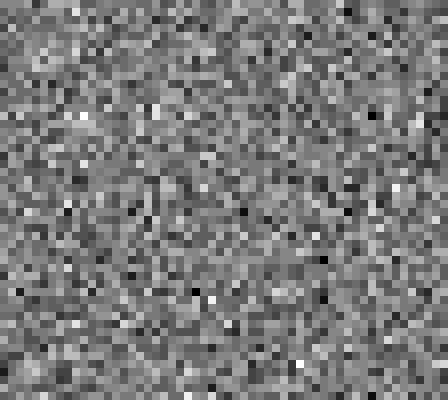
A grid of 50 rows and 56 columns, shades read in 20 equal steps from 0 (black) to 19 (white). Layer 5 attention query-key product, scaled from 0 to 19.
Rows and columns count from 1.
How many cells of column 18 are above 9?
25
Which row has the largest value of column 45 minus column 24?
12
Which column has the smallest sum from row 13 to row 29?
56
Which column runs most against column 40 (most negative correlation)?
48
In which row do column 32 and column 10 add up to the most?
7
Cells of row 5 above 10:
13
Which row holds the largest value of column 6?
50
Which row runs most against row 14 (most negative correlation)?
3
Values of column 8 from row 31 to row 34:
14 8 10 10
